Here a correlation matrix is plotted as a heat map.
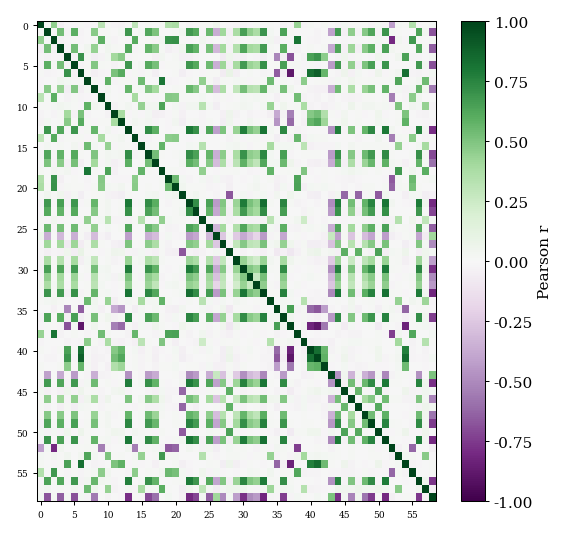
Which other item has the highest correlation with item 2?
38
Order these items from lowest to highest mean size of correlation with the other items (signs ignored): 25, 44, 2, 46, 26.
2, 26, 46, 25, 44
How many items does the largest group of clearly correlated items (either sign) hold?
26
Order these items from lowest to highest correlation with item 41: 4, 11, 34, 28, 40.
34, 28, 11, 4, 40
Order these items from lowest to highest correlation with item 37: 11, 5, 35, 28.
11, 28, 5, 35
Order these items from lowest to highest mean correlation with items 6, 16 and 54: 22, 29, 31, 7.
7, 29, 31, 22
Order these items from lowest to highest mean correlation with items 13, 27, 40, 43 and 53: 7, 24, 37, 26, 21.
37, 26, 21, 24, 7
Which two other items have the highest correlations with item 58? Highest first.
43, 26
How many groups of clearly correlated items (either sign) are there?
5
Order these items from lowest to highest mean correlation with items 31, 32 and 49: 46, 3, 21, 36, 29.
21, 29, 46, 3, 36
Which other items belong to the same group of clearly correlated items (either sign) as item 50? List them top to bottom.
21, 28, 45, 47
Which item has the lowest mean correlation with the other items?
58
